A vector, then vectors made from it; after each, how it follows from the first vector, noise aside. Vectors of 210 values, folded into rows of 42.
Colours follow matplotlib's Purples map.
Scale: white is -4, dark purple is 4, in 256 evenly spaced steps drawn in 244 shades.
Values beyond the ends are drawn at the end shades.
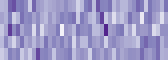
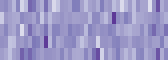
wrapped around, partly zeroed.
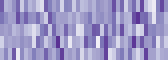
wrapped around.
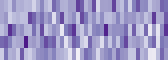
reversed, negated.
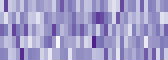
wrapped around.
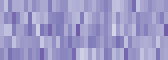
wrapped around, negated, shrunk.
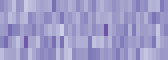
reversed, negated, shrunk.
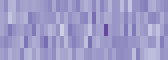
reversed, negated, shrunk.
